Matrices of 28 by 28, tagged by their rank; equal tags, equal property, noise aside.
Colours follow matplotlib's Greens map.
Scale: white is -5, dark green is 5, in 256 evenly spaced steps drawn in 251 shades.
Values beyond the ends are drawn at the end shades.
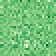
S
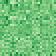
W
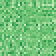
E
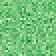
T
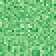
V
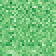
E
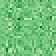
W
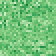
E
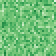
V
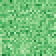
T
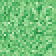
E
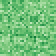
E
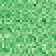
S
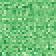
E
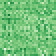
E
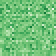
E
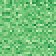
W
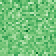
V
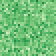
V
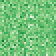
E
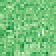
S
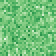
T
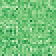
E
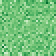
E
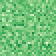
S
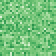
T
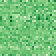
T
